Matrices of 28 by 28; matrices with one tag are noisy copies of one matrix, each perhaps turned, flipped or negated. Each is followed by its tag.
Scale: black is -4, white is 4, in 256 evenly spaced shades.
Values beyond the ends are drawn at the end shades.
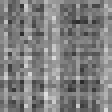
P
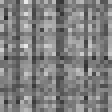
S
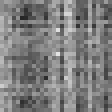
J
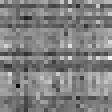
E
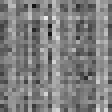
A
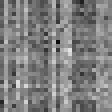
E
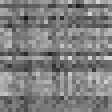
E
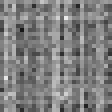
A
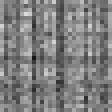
S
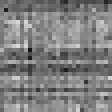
J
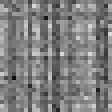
A
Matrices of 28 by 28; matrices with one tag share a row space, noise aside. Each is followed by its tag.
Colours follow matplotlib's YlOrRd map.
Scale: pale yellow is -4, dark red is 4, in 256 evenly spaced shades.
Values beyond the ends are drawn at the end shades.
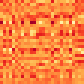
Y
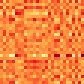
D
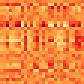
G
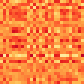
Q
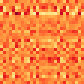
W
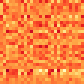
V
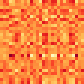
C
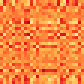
W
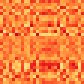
W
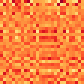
W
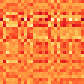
V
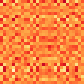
W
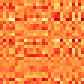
D
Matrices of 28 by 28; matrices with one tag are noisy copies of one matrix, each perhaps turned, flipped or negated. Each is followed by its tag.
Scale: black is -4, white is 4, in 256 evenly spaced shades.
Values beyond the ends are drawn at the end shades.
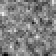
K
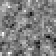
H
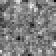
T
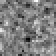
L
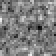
L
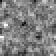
T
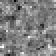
H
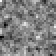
T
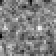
L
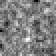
L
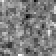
L
